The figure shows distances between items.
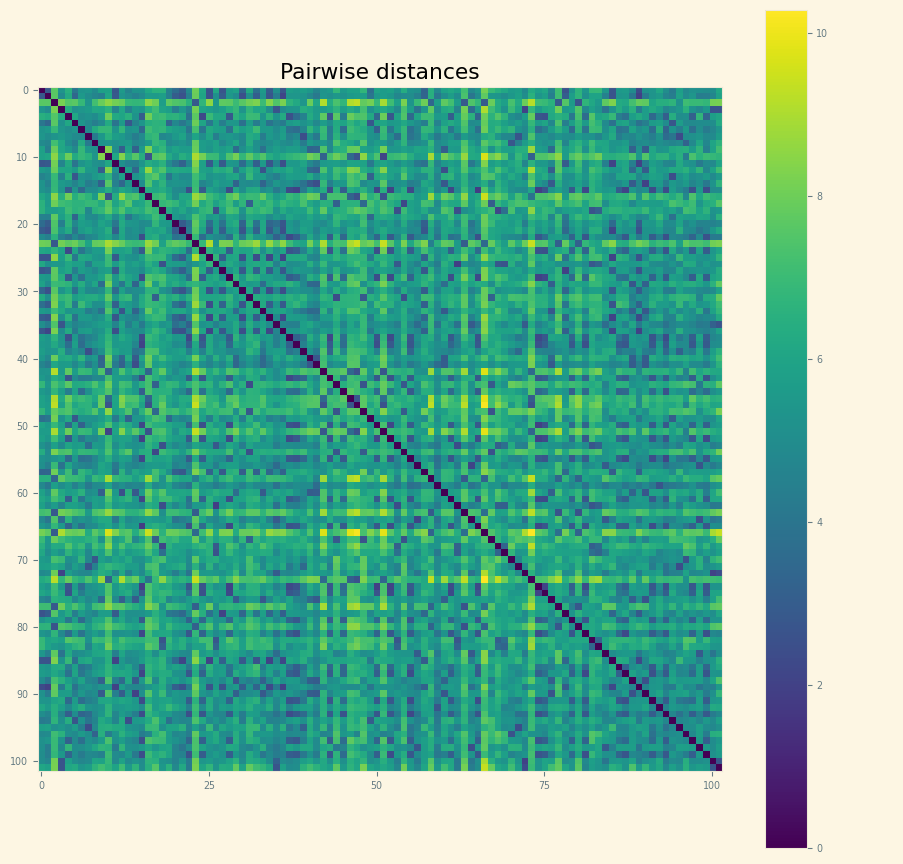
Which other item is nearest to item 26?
62
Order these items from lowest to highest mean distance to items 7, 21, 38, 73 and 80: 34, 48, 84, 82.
34, 84, 82, 48
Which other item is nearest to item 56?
64
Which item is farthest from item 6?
66
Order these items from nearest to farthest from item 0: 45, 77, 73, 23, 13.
13, 45, 73, 77, 23
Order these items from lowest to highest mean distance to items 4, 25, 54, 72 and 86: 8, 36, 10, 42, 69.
36, 8, 69, 42, 10
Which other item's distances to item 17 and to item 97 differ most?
54
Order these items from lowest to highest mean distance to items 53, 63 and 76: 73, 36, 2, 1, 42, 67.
2, 1, 36, 67, 42, 73
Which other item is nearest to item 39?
7
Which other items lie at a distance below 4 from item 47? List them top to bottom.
10, 16, 42, 46, 51, 73
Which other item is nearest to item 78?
27
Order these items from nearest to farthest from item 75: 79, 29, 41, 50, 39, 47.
50, 79, 39, 41, 29, 47
